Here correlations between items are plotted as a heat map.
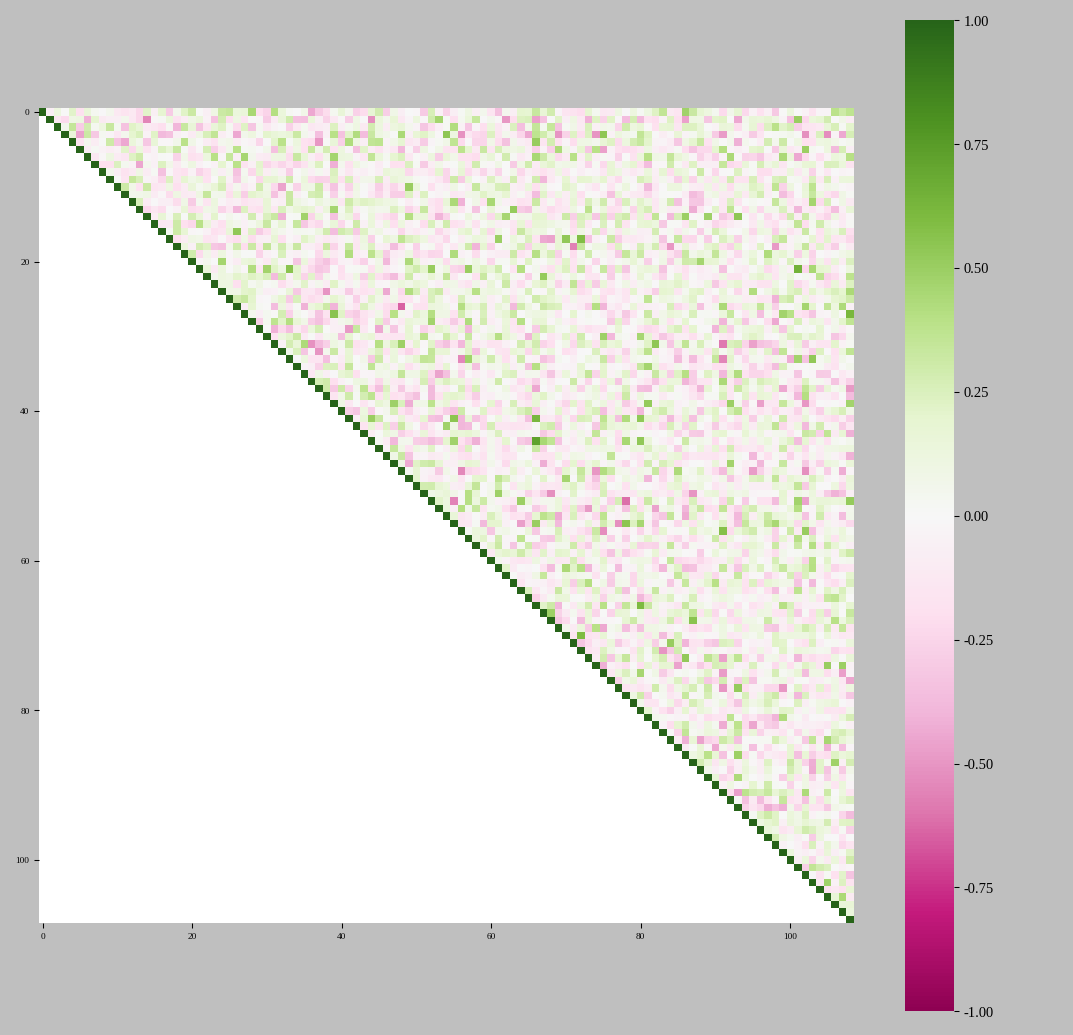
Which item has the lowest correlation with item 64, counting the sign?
55
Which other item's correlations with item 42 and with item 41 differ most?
29
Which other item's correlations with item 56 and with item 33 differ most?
91
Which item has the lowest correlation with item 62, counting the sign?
1
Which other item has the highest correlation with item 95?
24
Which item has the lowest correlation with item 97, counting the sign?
93
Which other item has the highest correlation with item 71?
84
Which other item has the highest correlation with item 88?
20
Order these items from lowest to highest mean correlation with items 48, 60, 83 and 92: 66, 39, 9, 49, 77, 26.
26, 49, 77, 66, 9, 39
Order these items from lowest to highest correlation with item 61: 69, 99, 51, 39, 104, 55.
39, 104, 69, 55, 99, 51
